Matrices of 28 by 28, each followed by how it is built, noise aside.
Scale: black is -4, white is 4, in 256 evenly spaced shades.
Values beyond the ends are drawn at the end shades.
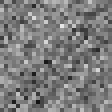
Hankel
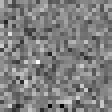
lower triangular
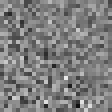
lower triangular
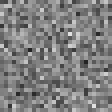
noise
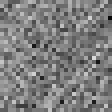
Hankel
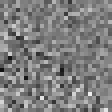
lower triangular
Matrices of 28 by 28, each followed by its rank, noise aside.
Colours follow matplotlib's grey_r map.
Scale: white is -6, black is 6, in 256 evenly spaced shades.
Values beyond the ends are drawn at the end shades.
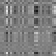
one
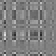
one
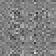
four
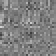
four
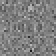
six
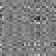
three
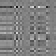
one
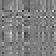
two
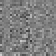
four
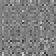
four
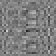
three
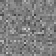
six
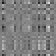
one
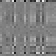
one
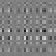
one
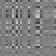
one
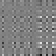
one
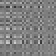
one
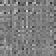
four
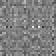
four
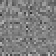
six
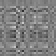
two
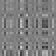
one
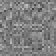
six
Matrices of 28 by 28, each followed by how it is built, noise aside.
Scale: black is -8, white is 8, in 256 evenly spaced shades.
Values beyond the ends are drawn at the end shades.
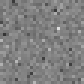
sparse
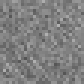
Toeplitz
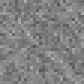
Toeplitz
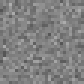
noise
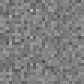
repeating rows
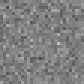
noise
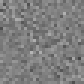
block diagonal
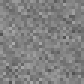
Toeplitz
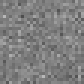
low rank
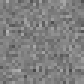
low rank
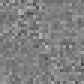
block diagonal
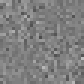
block diagonal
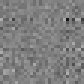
low rank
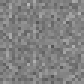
repeating rows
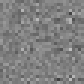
low rank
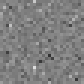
sparse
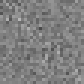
block diagonal
